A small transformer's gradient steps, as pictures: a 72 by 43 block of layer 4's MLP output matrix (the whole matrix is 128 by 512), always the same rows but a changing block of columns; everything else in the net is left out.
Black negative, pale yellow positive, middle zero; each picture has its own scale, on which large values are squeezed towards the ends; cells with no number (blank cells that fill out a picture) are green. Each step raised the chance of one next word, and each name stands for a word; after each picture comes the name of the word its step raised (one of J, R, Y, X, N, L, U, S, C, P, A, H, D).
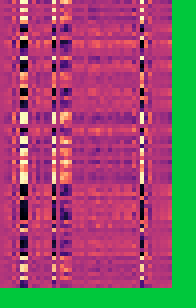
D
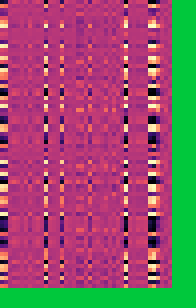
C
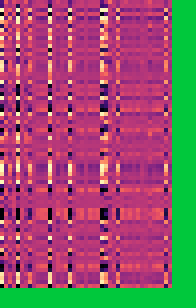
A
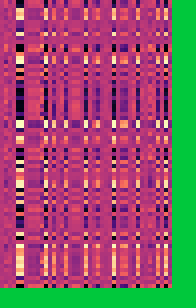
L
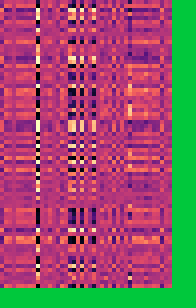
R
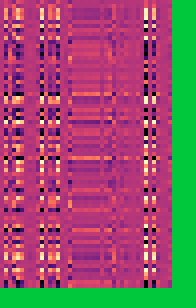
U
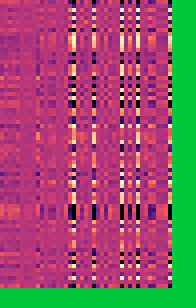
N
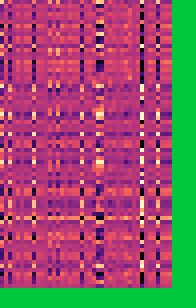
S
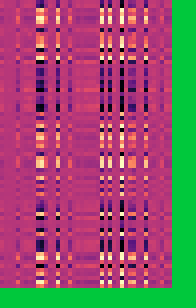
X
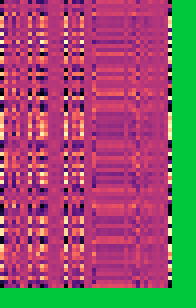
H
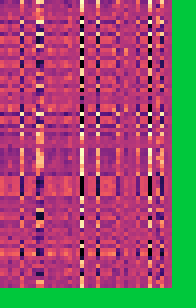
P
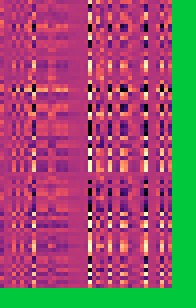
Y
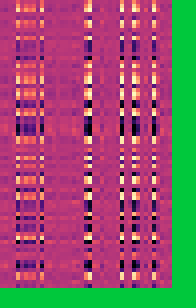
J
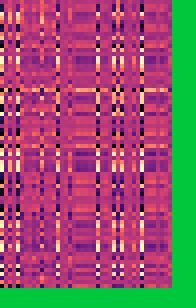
Y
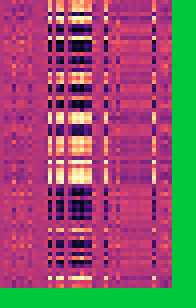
D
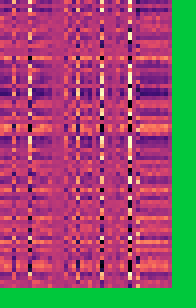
J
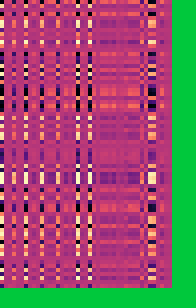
H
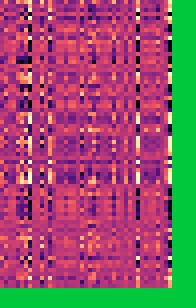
D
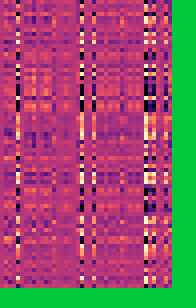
H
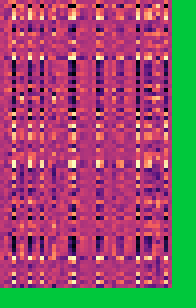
X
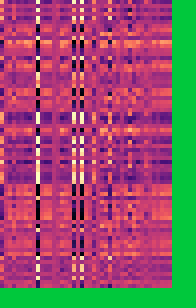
D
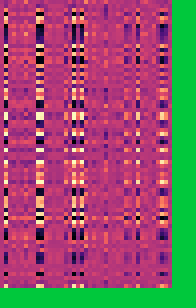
S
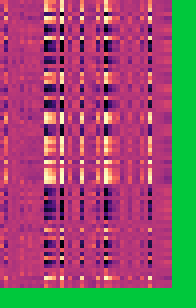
D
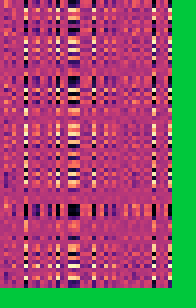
N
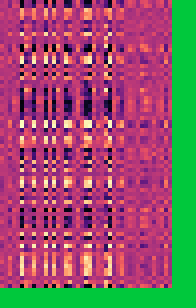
L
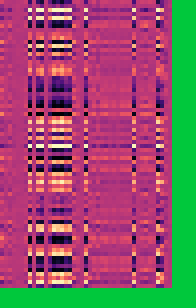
R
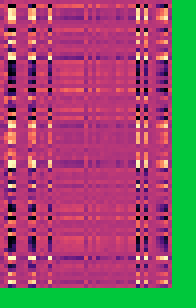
X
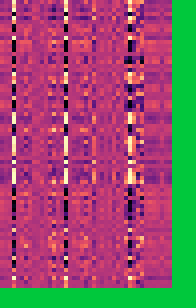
D
